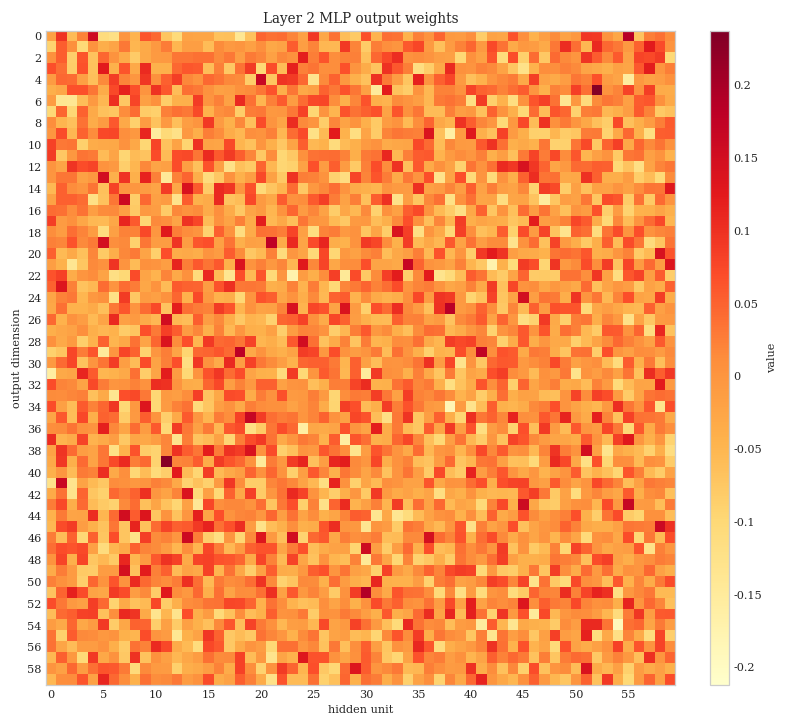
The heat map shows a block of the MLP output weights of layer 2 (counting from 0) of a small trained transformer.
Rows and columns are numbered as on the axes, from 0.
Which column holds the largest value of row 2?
24
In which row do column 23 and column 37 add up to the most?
25
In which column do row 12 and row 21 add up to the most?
45
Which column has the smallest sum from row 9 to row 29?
22
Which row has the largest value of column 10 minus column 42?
21
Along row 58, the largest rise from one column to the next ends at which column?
51
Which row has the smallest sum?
16
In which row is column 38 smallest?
34
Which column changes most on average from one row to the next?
31
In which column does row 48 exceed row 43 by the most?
14
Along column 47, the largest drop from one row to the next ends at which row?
15
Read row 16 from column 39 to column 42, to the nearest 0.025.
-0.125 -0.025 0.05 -0.075
